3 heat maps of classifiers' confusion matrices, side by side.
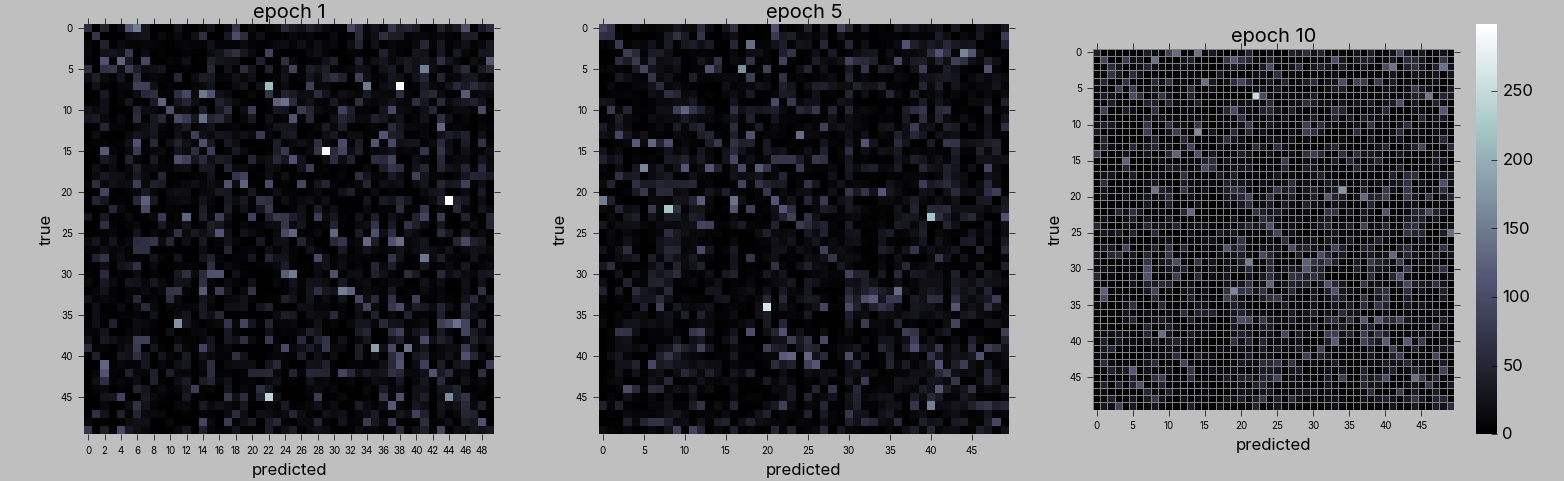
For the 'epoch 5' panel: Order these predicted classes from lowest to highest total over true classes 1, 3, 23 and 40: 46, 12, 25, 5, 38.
5, 38, 12, 46, 25
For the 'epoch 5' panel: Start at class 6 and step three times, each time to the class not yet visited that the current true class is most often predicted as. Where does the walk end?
37
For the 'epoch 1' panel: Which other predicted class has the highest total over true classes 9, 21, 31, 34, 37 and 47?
44
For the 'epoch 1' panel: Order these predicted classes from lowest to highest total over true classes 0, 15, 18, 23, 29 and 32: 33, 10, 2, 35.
10, 35, 33, 2
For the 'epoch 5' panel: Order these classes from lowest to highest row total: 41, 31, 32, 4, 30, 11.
11, 31, 30, 32, 41, 4
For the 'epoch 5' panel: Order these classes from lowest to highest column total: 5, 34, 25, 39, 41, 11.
5, 34, 11, 39, 25, 41
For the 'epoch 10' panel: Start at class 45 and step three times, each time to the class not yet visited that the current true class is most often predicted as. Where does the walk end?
3
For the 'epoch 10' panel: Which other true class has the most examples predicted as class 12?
43
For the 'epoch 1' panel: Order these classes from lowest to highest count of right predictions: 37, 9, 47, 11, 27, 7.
27, 47, 37, 7, 11, 9
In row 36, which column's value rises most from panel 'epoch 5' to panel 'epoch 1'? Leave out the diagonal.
11
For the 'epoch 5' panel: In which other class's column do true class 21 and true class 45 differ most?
0
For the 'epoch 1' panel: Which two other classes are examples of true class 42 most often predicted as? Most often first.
2, 31
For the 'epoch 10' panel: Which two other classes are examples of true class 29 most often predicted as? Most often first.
21, 11
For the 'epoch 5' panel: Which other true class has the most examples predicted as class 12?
21
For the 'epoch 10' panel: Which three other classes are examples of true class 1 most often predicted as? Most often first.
8, 19, 33
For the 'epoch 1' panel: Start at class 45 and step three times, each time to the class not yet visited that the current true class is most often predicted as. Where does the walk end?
38
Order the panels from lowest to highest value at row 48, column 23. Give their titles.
epoch 5, epoch 1, epoch 10
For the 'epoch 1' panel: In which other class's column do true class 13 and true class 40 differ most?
36
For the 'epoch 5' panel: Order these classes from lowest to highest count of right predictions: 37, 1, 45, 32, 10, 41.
45, 32, 1, 37, 41, 10
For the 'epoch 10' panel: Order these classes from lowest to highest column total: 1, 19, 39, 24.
39, 1, 19, 24
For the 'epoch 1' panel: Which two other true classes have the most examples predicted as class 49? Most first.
4, 41
